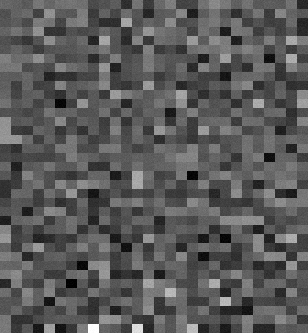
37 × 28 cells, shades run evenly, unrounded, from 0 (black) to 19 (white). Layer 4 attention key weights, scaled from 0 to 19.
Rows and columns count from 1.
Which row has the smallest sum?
9
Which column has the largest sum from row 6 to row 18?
1
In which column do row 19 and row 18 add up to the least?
2
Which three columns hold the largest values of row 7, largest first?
27, 21, 4
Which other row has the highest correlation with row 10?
6
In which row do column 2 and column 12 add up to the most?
3
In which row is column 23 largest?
25
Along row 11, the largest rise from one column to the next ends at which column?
11
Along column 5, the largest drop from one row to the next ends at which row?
34
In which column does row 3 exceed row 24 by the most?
12
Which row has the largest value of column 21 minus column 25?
7
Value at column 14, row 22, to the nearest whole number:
5
